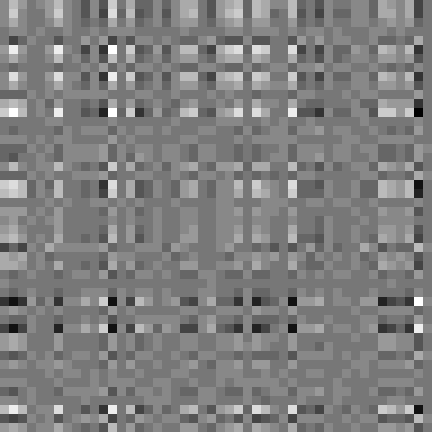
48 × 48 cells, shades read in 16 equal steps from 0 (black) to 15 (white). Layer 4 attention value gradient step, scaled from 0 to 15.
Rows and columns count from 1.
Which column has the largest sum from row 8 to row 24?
13
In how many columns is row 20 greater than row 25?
15
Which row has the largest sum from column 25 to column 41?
6
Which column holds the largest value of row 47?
47
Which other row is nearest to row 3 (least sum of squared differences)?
10
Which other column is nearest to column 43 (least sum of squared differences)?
46
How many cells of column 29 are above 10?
8
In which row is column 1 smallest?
34
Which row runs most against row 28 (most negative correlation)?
29
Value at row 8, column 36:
9
